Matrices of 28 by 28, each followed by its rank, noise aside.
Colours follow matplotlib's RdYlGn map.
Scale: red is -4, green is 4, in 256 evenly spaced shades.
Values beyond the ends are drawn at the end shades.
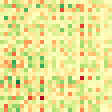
four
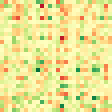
four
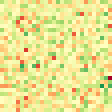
eight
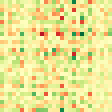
four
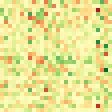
six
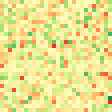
eight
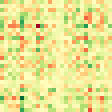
three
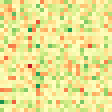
six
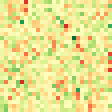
eight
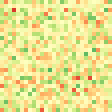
eight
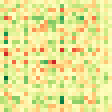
three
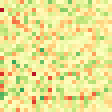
eight
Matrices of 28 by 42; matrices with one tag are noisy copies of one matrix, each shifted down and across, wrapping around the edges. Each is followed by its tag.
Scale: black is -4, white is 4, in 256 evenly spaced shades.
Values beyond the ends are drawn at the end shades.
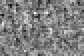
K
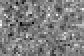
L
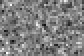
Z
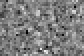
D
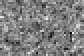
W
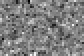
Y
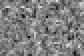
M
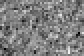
L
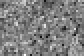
L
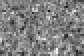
L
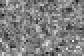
Z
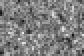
Z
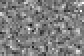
D
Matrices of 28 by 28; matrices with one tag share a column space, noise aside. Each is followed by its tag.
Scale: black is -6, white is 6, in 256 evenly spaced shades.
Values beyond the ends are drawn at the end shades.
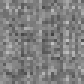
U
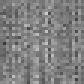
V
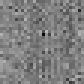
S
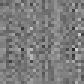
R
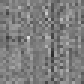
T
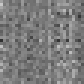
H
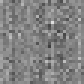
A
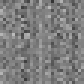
A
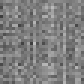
V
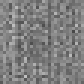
V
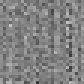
T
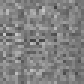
U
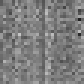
A
